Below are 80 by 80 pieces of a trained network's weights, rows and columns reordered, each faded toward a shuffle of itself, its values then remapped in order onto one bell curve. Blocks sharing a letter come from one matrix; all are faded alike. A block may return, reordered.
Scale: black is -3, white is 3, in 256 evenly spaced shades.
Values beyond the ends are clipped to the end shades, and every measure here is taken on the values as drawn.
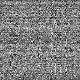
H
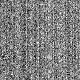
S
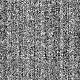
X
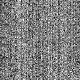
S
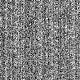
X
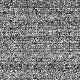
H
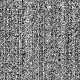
S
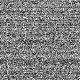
H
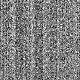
X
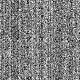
S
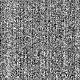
X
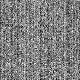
S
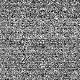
H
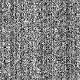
X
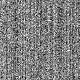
S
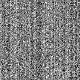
X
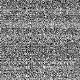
H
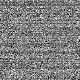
H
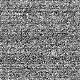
H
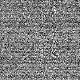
H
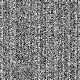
S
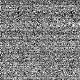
H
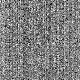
X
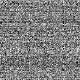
H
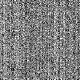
S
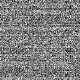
H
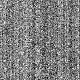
S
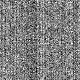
S
